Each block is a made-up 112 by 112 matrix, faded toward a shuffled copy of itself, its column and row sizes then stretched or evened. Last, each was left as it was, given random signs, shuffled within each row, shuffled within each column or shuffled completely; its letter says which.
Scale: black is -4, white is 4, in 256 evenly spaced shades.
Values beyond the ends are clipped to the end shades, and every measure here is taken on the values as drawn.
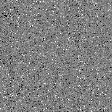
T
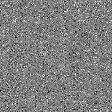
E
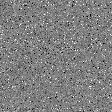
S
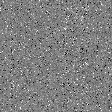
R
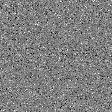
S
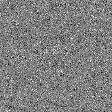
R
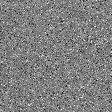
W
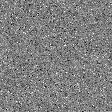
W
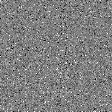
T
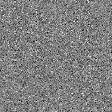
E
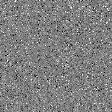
E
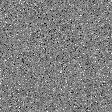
W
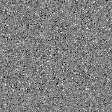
T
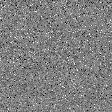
S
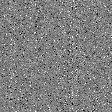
R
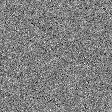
W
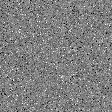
W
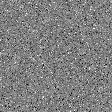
W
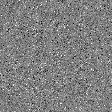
R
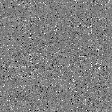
E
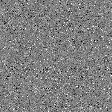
S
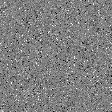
R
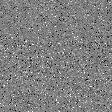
S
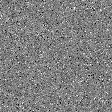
W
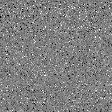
T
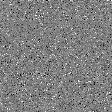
S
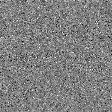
S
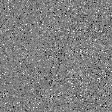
T
